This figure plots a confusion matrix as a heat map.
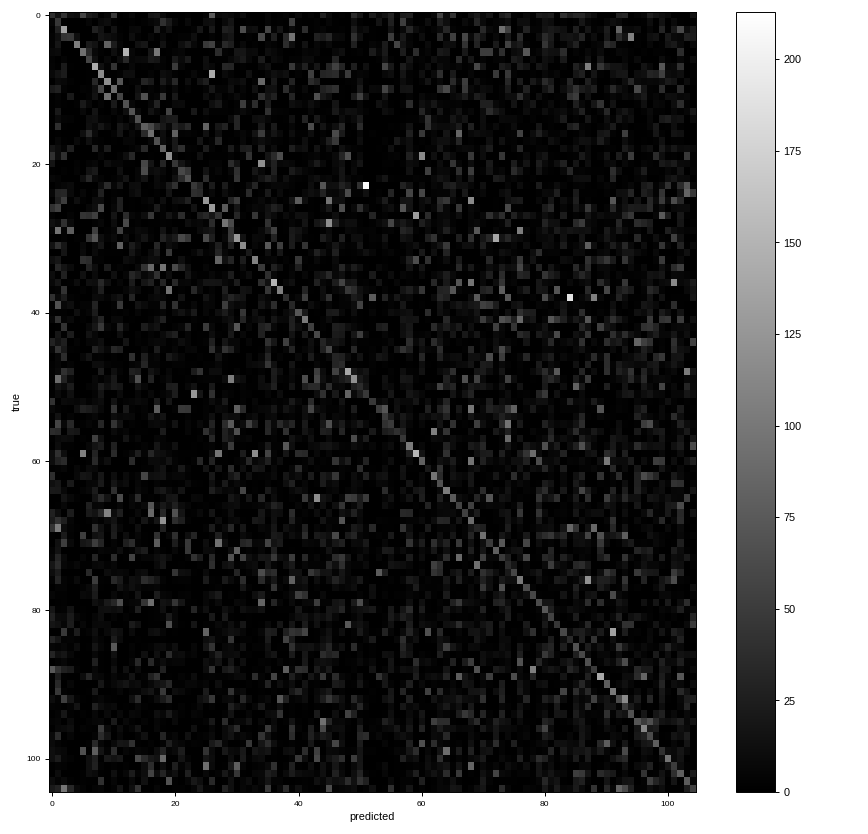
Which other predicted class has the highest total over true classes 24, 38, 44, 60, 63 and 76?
84
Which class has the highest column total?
1
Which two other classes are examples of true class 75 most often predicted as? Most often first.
53, 34
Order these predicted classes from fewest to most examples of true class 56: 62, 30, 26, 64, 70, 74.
70, 26, 74, 64, 30, 62
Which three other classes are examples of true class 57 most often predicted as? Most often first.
74, 49, 7
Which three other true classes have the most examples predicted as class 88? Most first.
38, 69, 92
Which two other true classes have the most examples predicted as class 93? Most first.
92, 70
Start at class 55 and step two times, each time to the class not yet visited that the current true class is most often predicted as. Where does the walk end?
69
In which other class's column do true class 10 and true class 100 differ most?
18
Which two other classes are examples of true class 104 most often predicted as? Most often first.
2, 92
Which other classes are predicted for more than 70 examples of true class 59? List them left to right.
5, 27, 33, 78
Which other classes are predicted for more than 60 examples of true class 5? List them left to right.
12, 17, 77
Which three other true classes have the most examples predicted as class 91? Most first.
83, 25, 78
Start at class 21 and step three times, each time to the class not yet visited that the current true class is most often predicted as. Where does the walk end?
68
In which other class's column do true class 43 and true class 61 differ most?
82
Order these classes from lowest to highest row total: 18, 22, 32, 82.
32, 22, 18, 82
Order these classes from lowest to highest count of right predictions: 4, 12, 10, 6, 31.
6, 12, 10, 4, 31
